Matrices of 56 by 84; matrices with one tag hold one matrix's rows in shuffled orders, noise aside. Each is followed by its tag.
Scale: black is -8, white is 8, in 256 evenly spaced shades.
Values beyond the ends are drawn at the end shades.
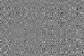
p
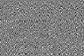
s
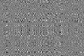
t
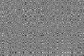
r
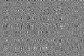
t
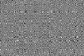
s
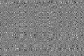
s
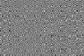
p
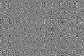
p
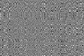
p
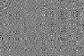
p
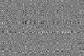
r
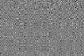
s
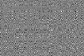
s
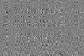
t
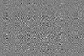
t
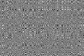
r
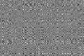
r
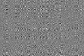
t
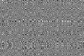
r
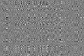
t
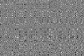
s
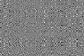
p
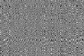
p
